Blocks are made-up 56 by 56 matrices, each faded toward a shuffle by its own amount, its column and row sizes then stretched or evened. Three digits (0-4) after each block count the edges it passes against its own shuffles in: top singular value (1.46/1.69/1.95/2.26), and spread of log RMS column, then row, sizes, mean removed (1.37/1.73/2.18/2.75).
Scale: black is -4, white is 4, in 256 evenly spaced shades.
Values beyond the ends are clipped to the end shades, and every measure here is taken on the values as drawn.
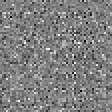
3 1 2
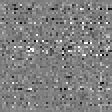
1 2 4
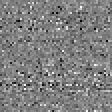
1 0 3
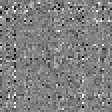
1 3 3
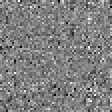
0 2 2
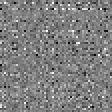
4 2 3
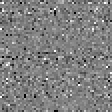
0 1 3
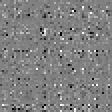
2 2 3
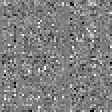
1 3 2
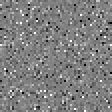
1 0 0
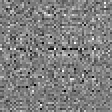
3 1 2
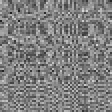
4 0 0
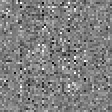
2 2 1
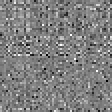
4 0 2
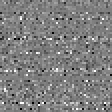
0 0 4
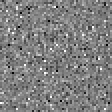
0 0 0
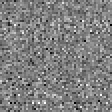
0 0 2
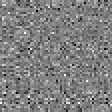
4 1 2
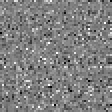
2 1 2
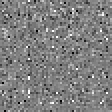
0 2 2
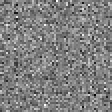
1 3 0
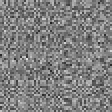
4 0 0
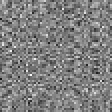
4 1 0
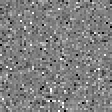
0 1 0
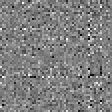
3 3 3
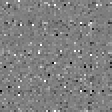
0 1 2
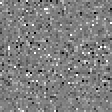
0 0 1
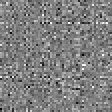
3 2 2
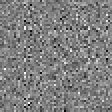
3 3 0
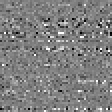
2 1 4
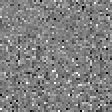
1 1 1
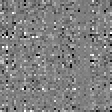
0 4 2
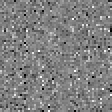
0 2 0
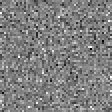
1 1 0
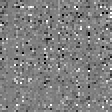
0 3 2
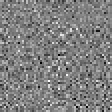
4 1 2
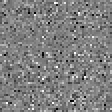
0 1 3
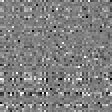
4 0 4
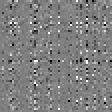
4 4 2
